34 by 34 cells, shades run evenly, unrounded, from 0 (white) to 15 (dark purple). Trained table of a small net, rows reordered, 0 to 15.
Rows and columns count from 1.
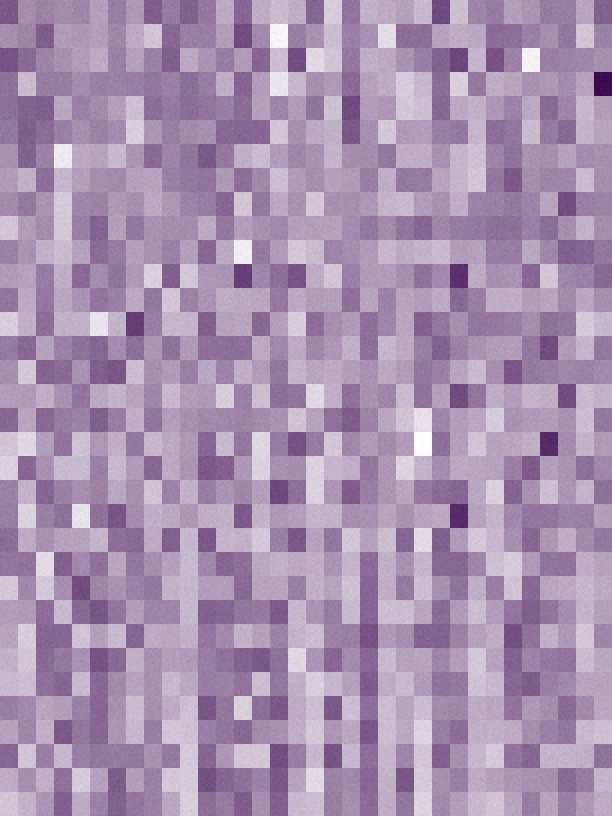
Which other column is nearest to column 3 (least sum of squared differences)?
29
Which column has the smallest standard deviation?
22
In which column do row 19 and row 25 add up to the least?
24
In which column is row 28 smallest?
17
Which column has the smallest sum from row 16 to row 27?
18
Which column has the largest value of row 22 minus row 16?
26
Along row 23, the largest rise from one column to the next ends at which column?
25
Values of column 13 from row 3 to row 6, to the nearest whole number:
8 5 8 9
